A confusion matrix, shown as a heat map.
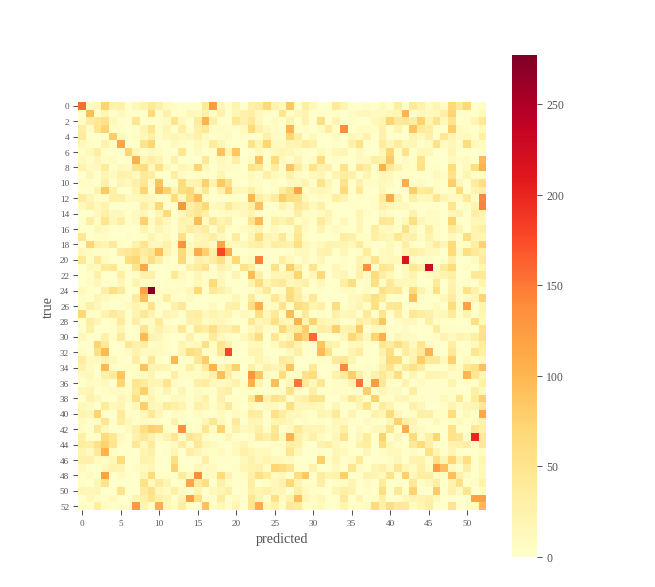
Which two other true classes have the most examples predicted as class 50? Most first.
26, 35
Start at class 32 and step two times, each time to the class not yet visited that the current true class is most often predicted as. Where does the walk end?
18
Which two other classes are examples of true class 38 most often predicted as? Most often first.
23, 52
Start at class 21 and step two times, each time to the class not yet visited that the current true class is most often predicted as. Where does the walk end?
3
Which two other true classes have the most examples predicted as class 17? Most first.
0, 34
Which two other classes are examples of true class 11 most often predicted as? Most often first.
28, 10
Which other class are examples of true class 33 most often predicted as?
12
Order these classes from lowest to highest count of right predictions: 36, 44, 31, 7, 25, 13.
25, 44, 31, 7, 13, 36
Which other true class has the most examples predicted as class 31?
32
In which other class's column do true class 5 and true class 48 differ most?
15
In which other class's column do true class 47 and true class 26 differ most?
46
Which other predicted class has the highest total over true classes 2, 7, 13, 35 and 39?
52
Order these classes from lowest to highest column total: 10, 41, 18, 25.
41, 10, 25, 18
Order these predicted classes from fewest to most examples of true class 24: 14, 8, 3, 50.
14, 3, 50, 8
